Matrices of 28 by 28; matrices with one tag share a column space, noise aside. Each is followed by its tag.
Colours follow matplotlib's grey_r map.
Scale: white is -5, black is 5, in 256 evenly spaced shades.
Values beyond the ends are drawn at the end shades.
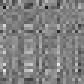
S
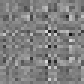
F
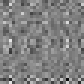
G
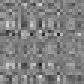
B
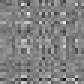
G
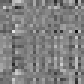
S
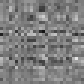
F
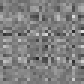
F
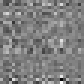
G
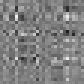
F
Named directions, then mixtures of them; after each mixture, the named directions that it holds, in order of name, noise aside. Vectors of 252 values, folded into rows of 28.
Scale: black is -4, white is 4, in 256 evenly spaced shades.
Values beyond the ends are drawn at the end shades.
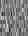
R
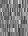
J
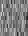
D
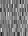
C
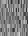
C, J.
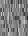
D, J, R.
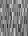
C, D, J.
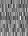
C, R.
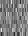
C.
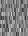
R.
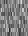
J, R.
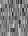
J, R.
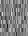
J, R.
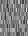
C, D, J.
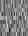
C, R.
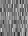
C.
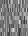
C, J, R.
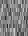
D, J.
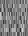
C, D, R.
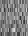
C, J, R.
